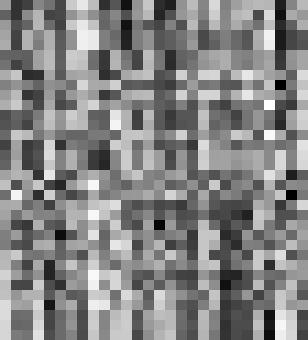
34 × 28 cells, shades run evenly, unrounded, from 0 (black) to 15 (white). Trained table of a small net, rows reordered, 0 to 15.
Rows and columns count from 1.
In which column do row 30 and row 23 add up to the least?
21
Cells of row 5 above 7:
14
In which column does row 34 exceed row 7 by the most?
26
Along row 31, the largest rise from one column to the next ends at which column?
9
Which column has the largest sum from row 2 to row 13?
8
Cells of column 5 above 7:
20
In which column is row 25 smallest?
22
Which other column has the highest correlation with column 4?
27
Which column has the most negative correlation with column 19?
3
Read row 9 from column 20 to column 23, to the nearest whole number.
7 5 5 9
